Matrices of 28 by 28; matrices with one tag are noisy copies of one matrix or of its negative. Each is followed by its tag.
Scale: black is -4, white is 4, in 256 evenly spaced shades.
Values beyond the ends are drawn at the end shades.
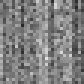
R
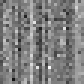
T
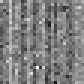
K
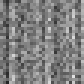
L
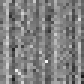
L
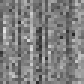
T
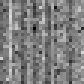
K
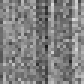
R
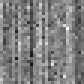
T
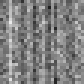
K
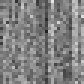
R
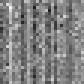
K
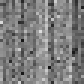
R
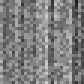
R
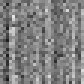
L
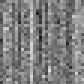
T
